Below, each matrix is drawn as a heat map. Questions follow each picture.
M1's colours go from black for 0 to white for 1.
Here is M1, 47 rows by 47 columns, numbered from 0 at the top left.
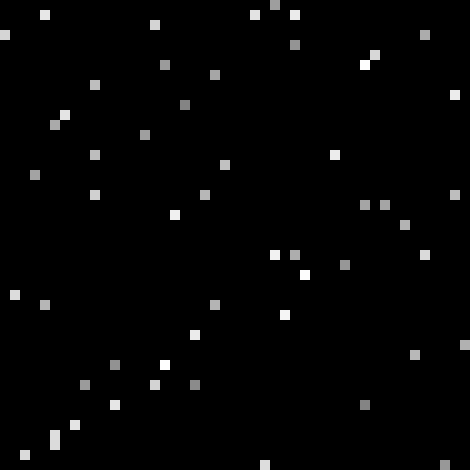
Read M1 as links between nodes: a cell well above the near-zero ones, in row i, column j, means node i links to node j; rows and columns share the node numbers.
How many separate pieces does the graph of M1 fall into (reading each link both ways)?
11
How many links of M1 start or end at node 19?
5
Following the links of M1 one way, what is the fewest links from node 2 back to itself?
4
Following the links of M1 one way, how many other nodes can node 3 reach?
11
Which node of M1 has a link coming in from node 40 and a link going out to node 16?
node 36
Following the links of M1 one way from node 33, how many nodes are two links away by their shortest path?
3
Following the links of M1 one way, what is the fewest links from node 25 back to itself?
3
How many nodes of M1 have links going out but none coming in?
6
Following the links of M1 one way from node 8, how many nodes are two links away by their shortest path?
1
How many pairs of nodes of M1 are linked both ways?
1
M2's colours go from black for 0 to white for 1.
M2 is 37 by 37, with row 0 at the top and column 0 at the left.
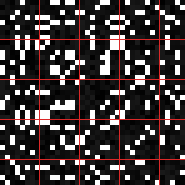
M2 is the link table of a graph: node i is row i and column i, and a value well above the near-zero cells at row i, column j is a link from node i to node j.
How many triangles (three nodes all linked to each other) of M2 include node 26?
3
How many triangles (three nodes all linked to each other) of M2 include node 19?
4
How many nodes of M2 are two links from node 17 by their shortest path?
10
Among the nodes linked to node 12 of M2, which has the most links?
node 21
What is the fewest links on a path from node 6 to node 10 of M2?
3
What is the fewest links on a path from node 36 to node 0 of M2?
6
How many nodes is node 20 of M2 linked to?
8
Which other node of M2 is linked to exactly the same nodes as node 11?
node 29
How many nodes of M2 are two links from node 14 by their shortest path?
2
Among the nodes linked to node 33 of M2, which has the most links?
node 3
